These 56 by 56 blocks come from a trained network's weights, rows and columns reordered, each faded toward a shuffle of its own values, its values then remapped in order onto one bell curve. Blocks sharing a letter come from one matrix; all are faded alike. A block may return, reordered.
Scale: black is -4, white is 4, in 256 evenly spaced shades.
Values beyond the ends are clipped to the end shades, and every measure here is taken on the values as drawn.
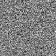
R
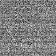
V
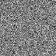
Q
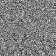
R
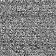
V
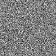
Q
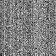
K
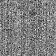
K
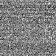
V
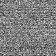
V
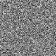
Q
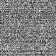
V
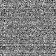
V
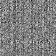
K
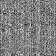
K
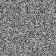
Q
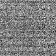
V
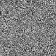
Q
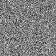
Q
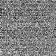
V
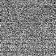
V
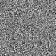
R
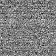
V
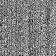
K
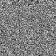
R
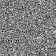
R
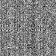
K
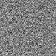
R
